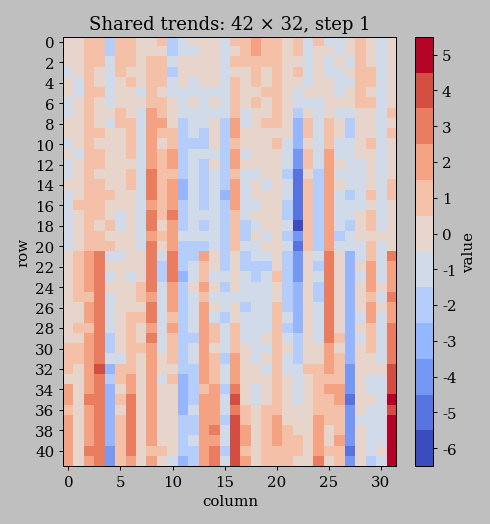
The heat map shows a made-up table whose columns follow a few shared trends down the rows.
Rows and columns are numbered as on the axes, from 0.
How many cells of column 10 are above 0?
24
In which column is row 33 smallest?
27
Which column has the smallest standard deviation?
30
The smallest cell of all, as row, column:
18, 22
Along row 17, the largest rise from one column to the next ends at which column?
23
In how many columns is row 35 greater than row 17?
17
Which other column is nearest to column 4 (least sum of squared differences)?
12
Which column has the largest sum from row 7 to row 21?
8
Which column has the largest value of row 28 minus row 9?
13
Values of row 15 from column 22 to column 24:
-5 1 -2
